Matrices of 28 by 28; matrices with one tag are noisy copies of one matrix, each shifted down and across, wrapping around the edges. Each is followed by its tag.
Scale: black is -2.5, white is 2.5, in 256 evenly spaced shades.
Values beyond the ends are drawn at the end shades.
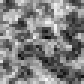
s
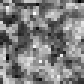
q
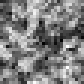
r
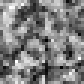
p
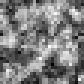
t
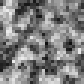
p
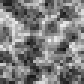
s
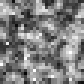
p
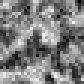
t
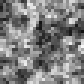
r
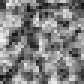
p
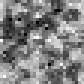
r
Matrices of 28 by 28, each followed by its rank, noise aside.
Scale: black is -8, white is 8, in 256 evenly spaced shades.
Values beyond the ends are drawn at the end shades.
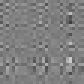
two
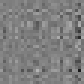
two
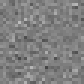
six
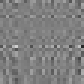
two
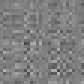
three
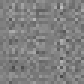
four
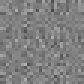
four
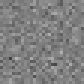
six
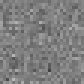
six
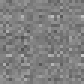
four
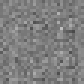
six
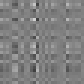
one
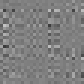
two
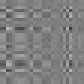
one
